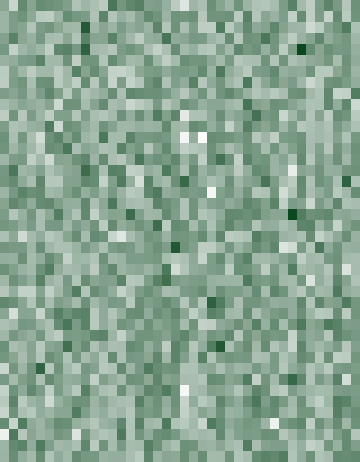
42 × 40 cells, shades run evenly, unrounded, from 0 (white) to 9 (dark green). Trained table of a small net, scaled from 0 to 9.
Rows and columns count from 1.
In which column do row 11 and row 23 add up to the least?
32
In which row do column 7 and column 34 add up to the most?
5
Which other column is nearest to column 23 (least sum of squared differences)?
11
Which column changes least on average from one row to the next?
4
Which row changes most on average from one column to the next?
17
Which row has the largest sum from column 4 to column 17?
1
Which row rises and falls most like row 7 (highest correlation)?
22
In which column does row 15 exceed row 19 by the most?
16
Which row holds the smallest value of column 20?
25
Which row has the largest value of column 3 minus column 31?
39
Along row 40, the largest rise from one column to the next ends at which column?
2
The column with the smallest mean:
35
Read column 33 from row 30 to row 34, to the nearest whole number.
5 2 2 4 4
